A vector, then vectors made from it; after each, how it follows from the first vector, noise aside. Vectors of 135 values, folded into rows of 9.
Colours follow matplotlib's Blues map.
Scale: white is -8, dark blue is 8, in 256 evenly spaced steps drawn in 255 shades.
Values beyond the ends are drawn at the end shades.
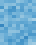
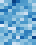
reversed, scaled up.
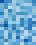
reversed, negated, scaled up.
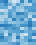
reversed, negated, scaled up.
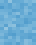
wrapped around, negated, shrunk.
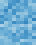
reversed.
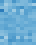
wrapped around, partly zeroed.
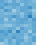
wrapped around, partly zeroed.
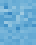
wrapped around, partly zeroed.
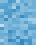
sign-scrambled.
